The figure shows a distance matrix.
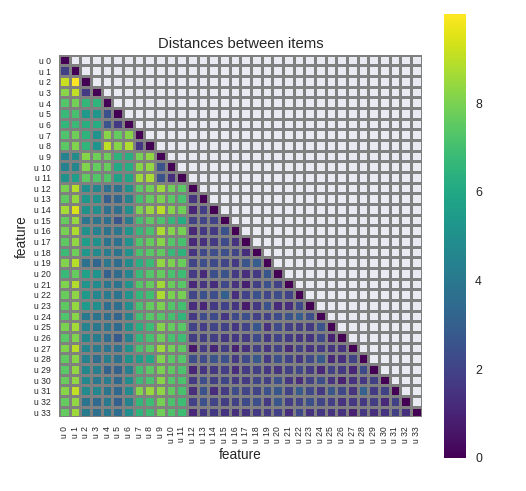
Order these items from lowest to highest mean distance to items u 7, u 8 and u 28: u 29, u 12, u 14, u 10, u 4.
u 29, u 12, u 14, u 4, u 10
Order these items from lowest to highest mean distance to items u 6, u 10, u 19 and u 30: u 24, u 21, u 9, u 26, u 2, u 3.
u 26, u 24, u 21, u 3, u 2, u 9
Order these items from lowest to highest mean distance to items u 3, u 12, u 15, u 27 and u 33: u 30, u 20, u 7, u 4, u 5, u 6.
u 30, u 20, u 5, u 4, u 6, u 7
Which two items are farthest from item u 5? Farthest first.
u 8, u 7
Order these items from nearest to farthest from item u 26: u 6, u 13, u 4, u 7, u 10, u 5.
u 13, u 5, u 4, u 6, u 7, u 10
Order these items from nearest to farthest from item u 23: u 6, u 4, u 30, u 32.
u 30, u 32, u 4, u 6
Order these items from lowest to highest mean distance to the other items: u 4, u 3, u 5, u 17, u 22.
u 17, u 22, u 5, u 4, u 3
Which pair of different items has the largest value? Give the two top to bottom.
u 1, u 2
